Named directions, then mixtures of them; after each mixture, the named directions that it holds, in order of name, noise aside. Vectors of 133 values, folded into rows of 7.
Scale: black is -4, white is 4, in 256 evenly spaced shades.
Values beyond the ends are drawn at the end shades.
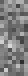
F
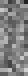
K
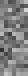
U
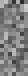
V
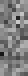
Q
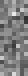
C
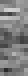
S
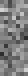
K, Q, S.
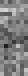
C, K, S.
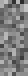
V.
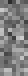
K, U.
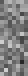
C, F.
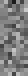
U, V.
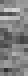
S.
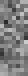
Q, U.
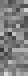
U.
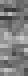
S.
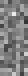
C, K.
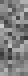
F, Q, U.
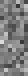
F, K, V.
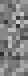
Q.
